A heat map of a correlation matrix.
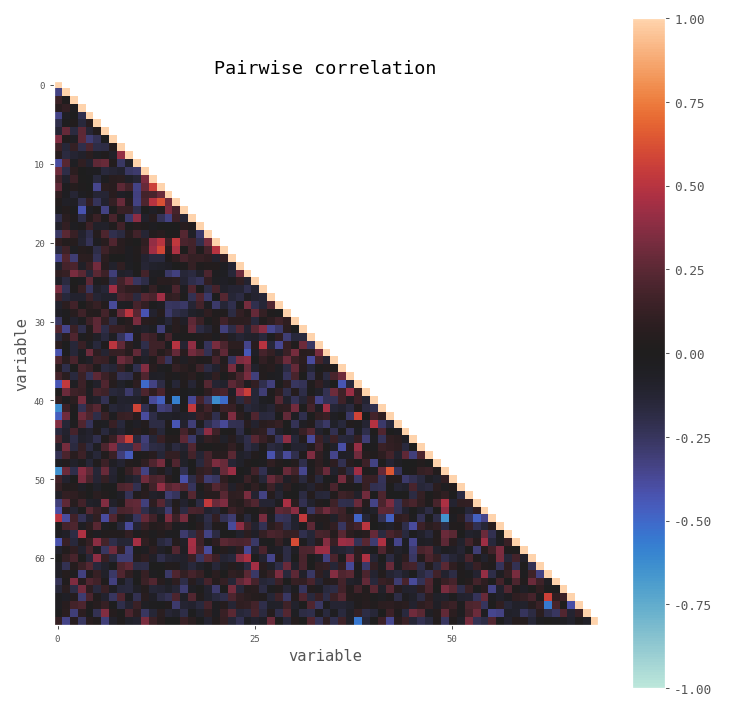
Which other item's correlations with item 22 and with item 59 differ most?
56
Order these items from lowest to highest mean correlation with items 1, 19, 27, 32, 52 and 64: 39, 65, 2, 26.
26, 65, 2, 39
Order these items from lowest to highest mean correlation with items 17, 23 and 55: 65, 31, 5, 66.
66, 65, 5, 31
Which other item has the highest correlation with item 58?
30
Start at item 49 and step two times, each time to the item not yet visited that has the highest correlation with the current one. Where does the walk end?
38
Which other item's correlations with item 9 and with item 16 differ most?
29
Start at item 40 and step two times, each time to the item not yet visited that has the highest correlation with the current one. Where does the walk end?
0
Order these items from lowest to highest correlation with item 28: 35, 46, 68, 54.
46, 68, 35, 54
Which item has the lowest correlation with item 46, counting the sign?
36
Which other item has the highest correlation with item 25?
61
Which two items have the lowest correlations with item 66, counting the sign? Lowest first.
62, 65
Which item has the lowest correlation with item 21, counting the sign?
40
